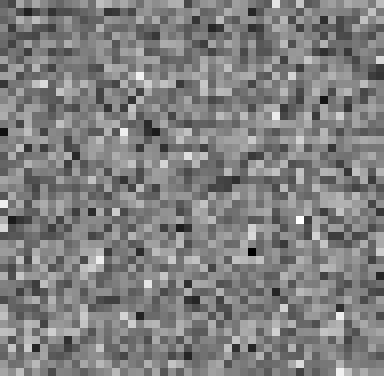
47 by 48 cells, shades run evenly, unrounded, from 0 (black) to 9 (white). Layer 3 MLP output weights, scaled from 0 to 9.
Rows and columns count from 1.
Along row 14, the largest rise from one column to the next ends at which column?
17
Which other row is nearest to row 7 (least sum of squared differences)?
5
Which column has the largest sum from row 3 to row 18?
39
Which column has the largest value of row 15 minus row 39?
43
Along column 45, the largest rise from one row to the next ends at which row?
25
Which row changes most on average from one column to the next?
44
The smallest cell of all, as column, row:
32, 32
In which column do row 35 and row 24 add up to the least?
48
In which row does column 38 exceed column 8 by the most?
28
